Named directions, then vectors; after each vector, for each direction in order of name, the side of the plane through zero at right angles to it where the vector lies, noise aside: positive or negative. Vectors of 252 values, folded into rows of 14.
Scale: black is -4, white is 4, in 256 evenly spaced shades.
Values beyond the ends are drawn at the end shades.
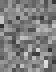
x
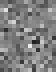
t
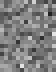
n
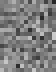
positive, negative, positive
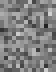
negative, positive, negative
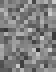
negative, positive, negative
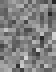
positive, negative, positive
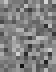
negative, negative, negative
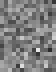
positive, negative, positive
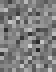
positive, positive, negative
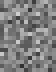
negative, negative, positive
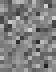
positive, positive, negative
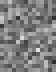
negative, negative, positive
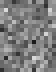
negative, positive, positive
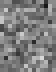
negative, positive, positive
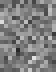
negative, positive, positive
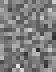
negative, positive, negative
